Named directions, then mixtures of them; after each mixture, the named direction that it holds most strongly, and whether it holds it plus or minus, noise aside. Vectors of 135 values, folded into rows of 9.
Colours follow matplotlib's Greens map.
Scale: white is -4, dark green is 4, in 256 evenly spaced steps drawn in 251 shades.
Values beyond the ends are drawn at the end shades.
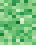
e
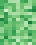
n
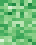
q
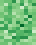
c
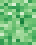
e, minus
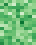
e, minus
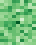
e, plus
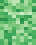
e, minus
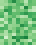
n, minus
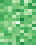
e, minus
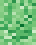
c, plus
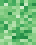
c, plus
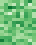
q, minus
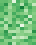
c, minus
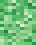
c, minus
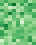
q, plus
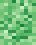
c, plus
